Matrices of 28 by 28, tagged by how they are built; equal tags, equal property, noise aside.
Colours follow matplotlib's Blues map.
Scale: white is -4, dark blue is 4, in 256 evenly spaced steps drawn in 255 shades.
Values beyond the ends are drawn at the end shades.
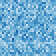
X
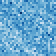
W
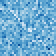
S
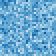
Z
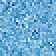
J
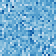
J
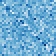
S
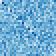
S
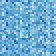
Z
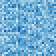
Z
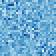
J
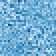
J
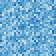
Z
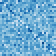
S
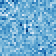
J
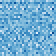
X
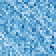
W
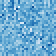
J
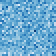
X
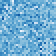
J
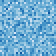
X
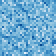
W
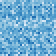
X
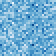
Z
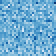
X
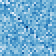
S
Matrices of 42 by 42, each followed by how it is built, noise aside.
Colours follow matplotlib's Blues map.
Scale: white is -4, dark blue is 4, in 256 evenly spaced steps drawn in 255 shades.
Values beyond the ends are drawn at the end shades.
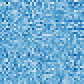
low rank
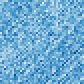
Hankel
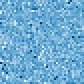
sparse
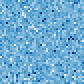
sparse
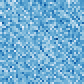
Toeplitz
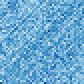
Hankel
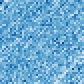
Hankel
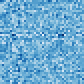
low rank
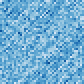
Hankel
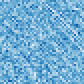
Toeplitz
